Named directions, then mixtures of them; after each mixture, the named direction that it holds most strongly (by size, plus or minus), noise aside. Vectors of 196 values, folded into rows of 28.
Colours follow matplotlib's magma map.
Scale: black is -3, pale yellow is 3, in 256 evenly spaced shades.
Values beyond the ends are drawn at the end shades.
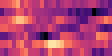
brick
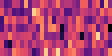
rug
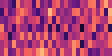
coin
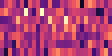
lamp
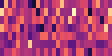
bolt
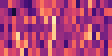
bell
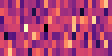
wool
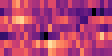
brick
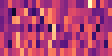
bell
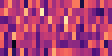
lamp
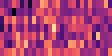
bell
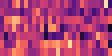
rug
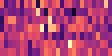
rug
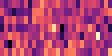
rug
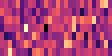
wool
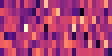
wool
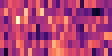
lamp
